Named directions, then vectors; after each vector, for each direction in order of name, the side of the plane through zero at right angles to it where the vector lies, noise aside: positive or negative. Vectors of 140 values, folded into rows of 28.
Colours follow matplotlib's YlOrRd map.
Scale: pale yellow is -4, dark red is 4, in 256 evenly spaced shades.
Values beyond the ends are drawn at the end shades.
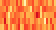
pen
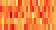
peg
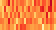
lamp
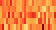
negative, negative, negative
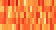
positive, negative, positive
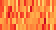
negative, positive, negative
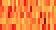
negative, positive, negative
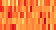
negative, positive, negative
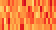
positive, negative, negative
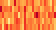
negative, positive, positive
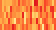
positive, positive, negative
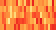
negative, negative, positive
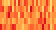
negative, positive, negative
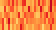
positive, negative, negative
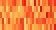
positive, negative, negative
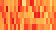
negative, positive, positive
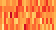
positive, positive, positive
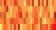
negative, negative, positive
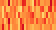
positive, negative, negative
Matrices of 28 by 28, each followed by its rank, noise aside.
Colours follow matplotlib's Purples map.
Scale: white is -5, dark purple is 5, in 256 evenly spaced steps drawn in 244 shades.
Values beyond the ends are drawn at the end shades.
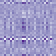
one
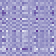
two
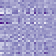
two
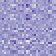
three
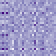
two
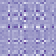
one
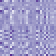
two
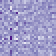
three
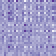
two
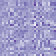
three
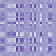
one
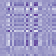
one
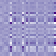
one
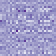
three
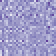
three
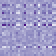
one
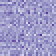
four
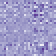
three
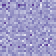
four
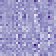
three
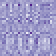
two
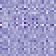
three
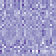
three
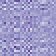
two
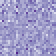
four
